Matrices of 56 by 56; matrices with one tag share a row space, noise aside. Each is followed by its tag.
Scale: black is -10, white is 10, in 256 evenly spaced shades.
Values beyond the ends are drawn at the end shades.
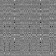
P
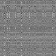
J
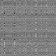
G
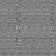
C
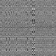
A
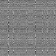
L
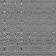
J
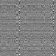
C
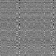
C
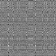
L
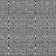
L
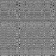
C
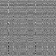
L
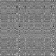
C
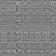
C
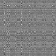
J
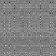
P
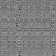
C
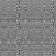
C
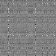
L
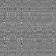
J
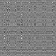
J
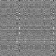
C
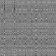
G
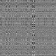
A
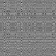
J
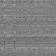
G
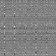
G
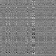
A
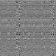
C
